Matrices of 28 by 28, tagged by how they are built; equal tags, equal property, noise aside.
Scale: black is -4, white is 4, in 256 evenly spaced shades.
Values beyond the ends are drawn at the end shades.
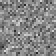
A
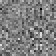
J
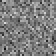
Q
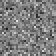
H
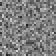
H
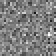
J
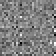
J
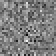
J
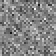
Q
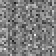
H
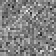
A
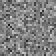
H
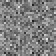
H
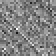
Q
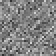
A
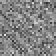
Q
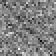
Q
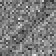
A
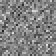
A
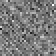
Q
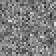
H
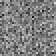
H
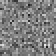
J
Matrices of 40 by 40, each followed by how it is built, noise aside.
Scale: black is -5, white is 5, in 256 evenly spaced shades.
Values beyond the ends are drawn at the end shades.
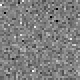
sparse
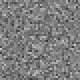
repeating rows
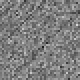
Hankel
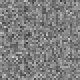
repeating rows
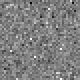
sparse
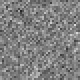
Hankel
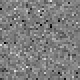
sparse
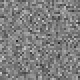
repeating rows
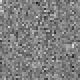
uneven columns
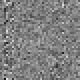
uneven columns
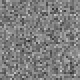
repeating rows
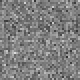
repeating columns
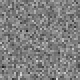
repeating columns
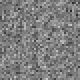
repeating rows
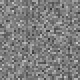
repeating rows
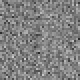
repeating rows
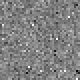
sparse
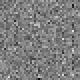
uneven columns
